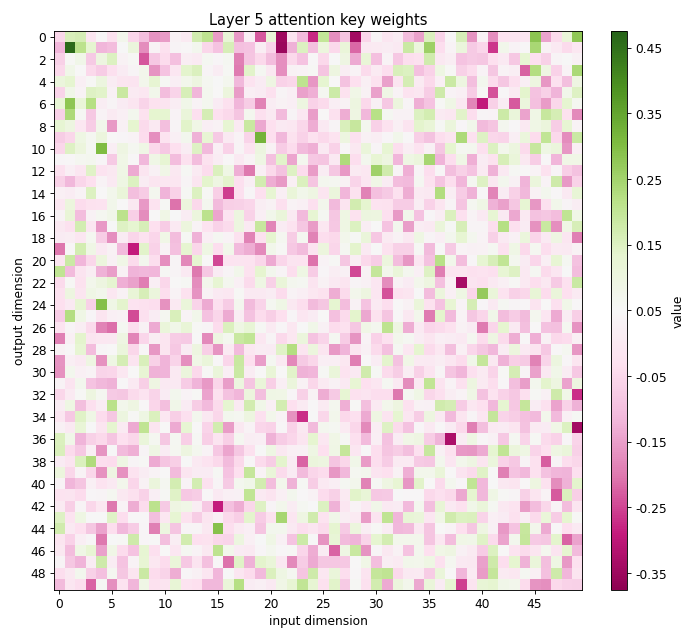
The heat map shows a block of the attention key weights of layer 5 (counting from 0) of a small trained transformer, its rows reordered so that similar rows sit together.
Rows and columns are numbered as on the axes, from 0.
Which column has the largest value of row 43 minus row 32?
49
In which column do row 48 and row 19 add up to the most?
8
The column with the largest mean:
1
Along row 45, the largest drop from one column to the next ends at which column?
48
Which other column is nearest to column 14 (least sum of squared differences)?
25
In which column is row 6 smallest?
40
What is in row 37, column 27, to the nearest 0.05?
0.2
